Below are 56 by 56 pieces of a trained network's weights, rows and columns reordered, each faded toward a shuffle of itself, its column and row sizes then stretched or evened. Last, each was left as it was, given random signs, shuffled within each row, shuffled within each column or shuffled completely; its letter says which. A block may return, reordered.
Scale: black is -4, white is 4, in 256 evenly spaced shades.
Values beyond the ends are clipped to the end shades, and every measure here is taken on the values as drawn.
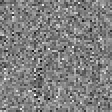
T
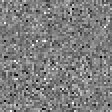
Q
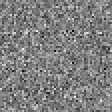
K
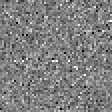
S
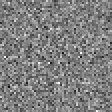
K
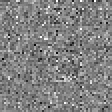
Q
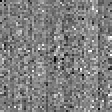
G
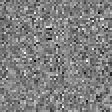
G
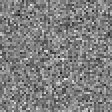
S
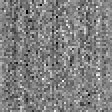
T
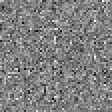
Q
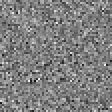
K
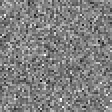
S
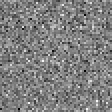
K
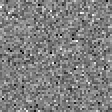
S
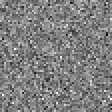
S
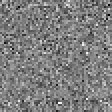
Q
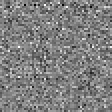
G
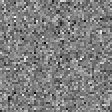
Q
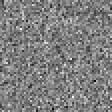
S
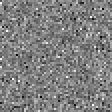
S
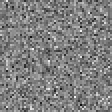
T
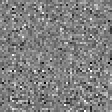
Q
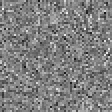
T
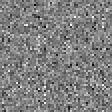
Q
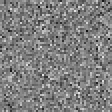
T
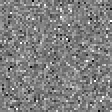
S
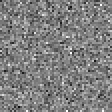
S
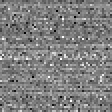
K
